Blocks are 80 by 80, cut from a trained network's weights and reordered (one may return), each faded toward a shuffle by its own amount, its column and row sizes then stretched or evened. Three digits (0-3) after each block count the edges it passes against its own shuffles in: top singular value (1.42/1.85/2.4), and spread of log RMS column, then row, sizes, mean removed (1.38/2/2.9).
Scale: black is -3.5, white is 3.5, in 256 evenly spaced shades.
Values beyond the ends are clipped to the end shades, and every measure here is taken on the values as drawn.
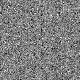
0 1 0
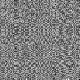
3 1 1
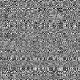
3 1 3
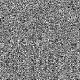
1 1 1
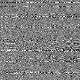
2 0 3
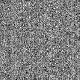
1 1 0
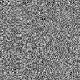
2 1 1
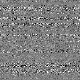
1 1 3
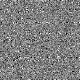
0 0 2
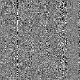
1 3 1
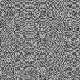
3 0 1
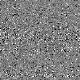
0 1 2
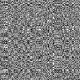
3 2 1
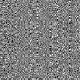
3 2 0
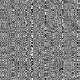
3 3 0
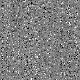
1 2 0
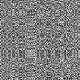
3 2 1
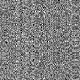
2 1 1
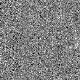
1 2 0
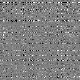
2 2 3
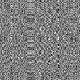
3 1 0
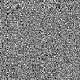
2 1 0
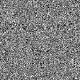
1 1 1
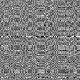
3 0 2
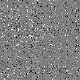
0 2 2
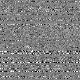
2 0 3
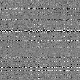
3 1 3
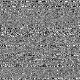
0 0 3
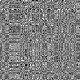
3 1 1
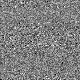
0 0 2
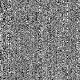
1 2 0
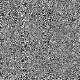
0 2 2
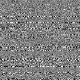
2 0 3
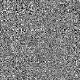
1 2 2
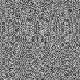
3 0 0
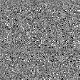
1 1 2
